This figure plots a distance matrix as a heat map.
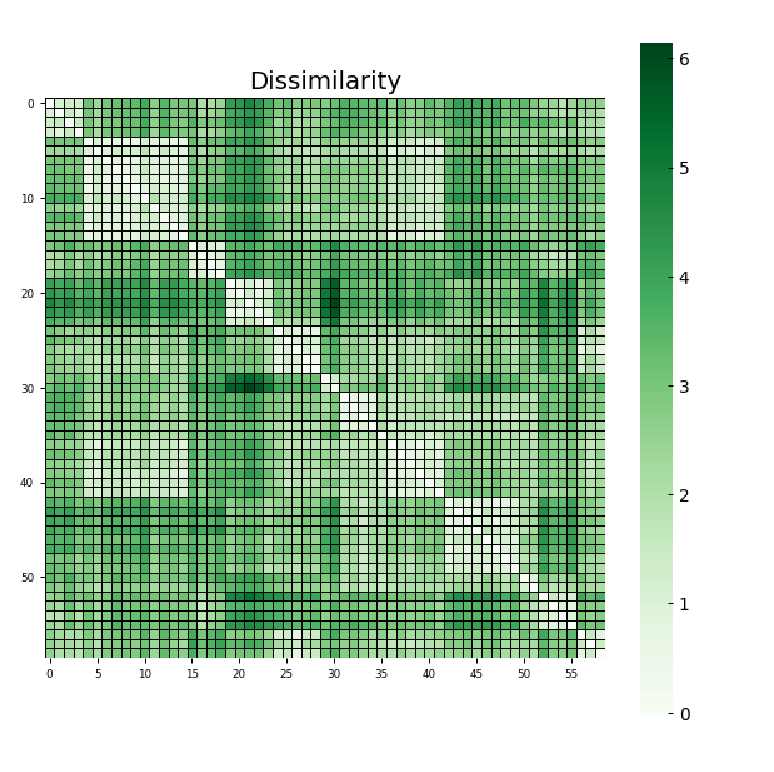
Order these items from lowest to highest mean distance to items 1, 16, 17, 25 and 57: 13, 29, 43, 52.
13, 52, 29, 43
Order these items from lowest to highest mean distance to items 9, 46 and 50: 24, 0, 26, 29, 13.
13, 26, 24, 29, 0
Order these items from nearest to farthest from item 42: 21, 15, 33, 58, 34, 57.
33, 34, 58, 57, 21, 15
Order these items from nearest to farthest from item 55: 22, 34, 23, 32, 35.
35, 34, 32, 23, 22
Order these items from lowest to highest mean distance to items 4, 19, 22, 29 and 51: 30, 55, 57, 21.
57, 21, 55, 30
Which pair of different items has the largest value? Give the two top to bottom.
21, 30
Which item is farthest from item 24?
52
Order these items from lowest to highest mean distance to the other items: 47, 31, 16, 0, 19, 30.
31, 16, 47, 0, 19, 30
